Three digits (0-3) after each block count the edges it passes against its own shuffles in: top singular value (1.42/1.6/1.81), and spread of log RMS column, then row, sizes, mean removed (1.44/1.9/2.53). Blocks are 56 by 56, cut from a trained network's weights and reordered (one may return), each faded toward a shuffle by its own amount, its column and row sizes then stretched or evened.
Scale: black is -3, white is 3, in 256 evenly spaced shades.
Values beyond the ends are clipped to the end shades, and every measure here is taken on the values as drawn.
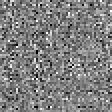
0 2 2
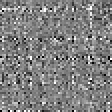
2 2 3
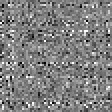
1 3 3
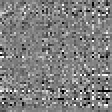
2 3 3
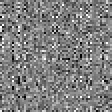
3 3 2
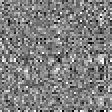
3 2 2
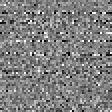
3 0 3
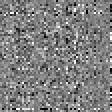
1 3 2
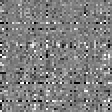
1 3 3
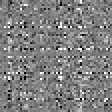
3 3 3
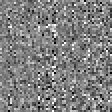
0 3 0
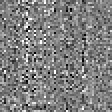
2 3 1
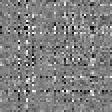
3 3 3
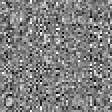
3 3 0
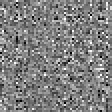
0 3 1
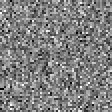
0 0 0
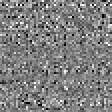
0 1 3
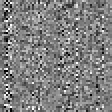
2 3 0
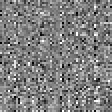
3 3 2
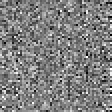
2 2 0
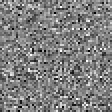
0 1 2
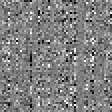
1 3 2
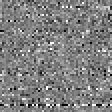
1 1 3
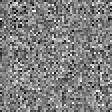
2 2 0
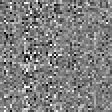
1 3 1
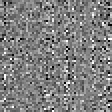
1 3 1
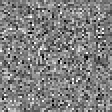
1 2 1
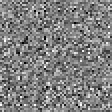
3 1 1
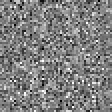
1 2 0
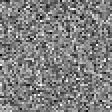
0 0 0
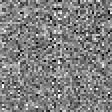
2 2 0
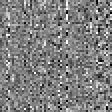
2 3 0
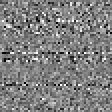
1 0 3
